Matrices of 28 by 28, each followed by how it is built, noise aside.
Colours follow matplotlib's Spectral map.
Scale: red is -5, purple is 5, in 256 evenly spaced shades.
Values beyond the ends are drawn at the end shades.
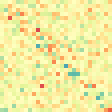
banded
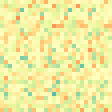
repeating columns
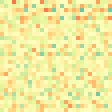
repeating columns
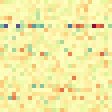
uneven rows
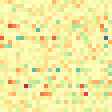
uneven rows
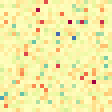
sparse
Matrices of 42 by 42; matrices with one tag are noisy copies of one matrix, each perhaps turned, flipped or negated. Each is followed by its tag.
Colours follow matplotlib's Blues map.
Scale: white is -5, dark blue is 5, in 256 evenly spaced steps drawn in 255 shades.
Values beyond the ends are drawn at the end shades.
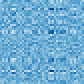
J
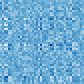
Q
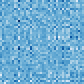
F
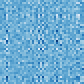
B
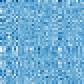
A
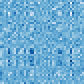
J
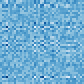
B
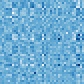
Q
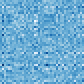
F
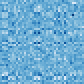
Q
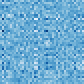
F
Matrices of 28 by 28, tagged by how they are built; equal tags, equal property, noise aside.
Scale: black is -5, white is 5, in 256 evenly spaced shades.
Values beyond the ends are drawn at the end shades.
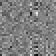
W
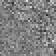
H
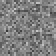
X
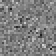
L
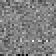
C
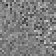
H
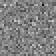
C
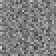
X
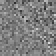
H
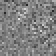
H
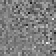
H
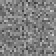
X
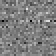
C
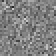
L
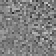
H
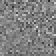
H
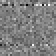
C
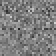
C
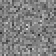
X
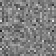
W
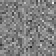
X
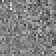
H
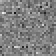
C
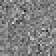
L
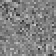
L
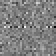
C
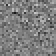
H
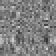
W
